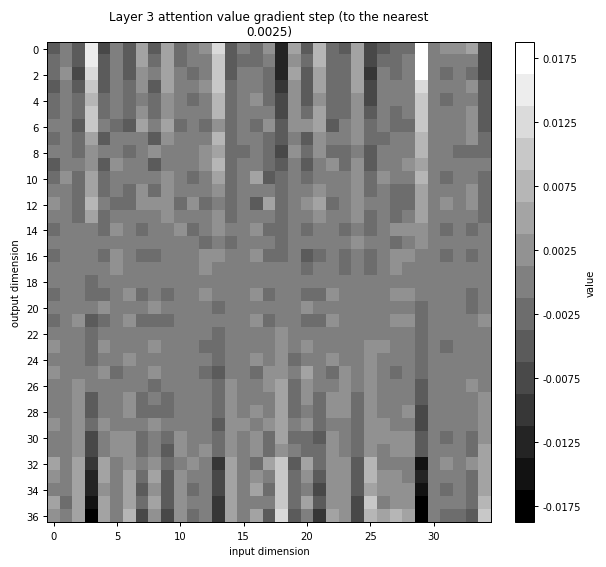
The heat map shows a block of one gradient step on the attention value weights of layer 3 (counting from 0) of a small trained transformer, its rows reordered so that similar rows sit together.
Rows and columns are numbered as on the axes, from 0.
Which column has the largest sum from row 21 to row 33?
18
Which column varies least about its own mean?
30
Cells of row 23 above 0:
7
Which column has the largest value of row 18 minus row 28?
29
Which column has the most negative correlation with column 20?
13
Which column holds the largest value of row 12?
3
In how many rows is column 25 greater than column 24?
14
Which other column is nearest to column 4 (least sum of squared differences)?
0
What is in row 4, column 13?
0.0075
